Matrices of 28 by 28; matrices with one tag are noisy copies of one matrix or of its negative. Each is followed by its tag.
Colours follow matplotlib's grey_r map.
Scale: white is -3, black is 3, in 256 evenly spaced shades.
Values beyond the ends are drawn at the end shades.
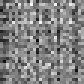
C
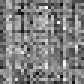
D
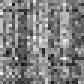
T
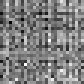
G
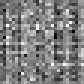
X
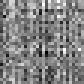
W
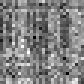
T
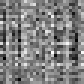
X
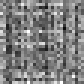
D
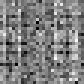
X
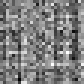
X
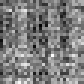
T
